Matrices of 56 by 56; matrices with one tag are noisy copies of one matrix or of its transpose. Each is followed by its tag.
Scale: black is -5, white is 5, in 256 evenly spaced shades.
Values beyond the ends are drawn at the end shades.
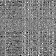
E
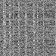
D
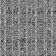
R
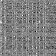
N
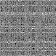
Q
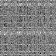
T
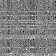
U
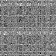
T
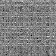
N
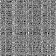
Q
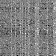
U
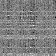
U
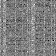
T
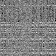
E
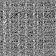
D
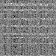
D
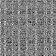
R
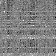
U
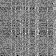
U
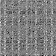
R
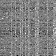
U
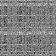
T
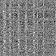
D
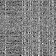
E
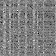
D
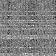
U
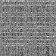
N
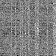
U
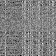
E
